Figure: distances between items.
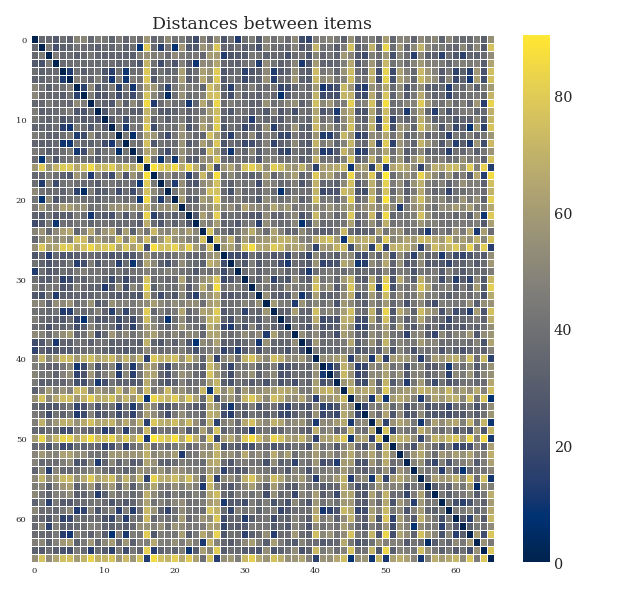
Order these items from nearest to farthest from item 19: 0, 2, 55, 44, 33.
2, 33, 0, 55, 44
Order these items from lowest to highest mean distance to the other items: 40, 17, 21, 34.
34, 17, 21, 40
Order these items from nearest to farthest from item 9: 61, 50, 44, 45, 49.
49, 61, 44, 45, 50
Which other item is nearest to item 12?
14
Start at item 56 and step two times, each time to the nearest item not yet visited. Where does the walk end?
24
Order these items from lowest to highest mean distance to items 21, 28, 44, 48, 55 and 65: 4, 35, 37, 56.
56, 37, 35, 4
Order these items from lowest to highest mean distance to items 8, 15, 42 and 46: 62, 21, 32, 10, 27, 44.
32, 27, 10, 62, 21, 44
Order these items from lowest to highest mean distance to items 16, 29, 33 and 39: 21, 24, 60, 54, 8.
54, 24, 60, 21, 8
